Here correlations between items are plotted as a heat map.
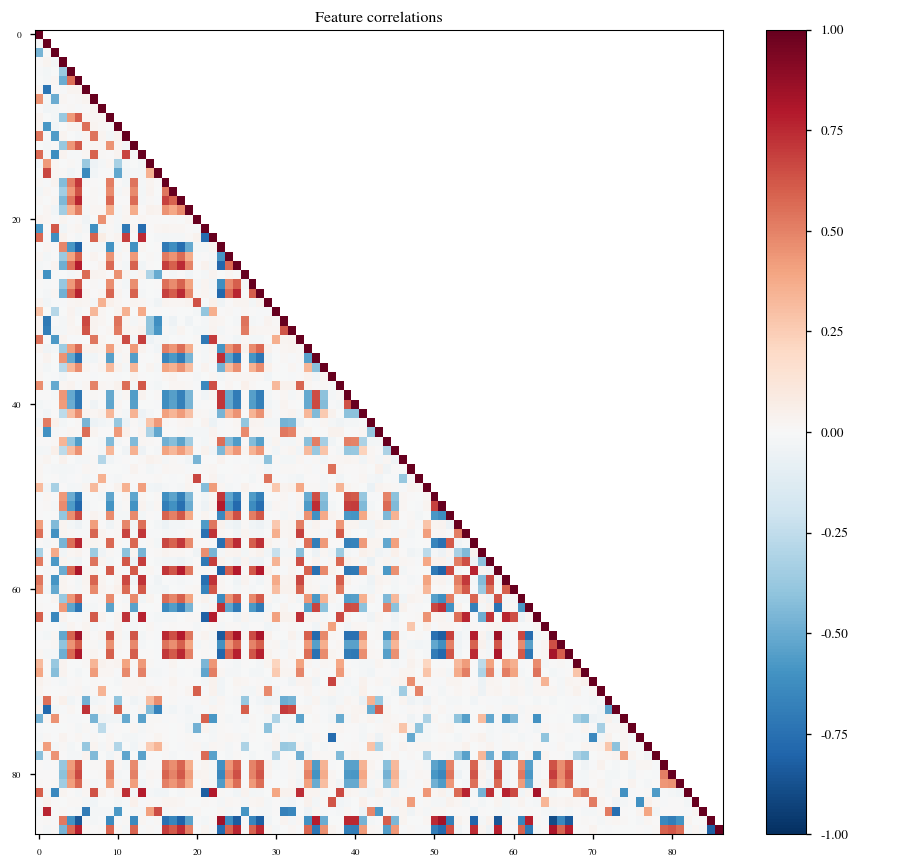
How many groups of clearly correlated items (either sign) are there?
5
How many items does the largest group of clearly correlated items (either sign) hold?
37
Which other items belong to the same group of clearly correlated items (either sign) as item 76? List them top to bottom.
37, 47, 64, 70, 83
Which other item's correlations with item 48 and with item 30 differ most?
20
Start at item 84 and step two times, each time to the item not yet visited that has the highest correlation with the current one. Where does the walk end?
15
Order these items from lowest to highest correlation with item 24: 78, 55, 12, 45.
78, 45, 12, 55
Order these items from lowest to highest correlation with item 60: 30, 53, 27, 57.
27, 30, 53, 57
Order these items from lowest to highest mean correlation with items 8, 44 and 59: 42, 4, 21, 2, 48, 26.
21, 2, 4, 42, 26, 48
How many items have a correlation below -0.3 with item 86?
10
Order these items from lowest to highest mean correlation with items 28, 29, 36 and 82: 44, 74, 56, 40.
40, 44, 74, 56
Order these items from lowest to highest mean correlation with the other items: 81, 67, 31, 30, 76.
76, 31, 30, 81, 67
